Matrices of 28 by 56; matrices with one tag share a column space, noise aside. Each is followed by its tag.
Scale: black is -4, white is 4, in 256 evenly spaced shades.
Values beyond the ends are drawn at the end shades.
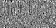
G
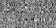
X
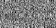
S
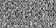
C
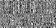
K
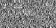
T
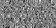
S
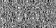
S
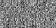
X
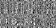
K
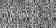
S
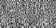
K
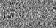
C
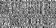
K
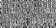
K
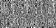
K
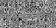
X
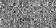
X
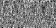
G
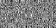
S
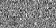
C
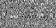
C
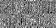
K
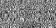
S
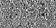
C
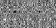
X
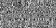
X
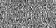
S
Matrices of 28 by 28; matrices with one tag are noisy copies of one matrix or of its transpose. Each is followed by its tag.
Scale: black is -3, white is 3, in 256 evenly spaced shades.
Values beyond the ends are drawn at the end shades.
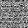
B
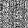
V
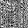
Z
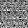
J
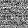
V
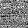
V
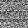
J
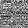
V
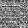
B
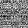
V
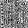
Z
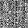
V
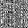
Z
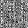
Z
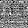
Z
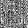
Z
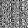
J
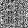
Z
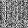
B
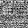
Z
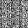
J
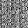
J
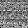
J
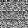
J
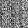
J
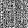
Z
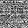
Z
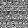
J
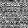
B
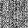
V
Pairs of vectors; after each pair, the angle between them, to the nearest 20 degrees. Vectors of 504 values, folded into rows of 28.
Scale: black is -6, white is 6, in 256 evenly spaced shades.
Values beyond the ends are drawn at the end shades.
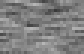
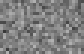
100 degrees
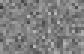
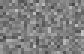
60 degrees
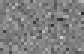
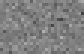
20 degrees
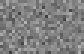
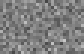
80 degrees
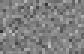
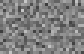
40 degrees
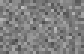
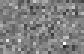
80 degrees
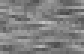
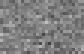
60 degrees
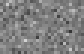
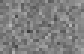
100 degrees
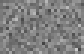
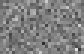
20 degrees
